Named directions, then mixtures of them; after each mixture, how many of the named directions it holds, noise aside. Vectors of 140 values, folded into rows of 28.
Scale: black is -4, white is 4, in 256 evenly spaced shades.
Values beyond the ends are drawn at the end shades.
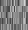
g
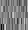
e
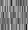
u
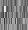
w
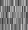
two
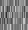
three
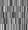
three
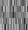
three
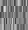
four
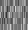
three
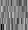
two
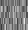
three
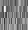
one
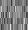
four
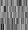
three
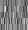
two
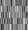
four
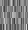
three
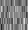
four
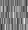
three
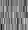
two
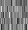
three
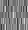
three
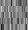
two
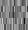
two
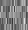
two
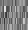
two
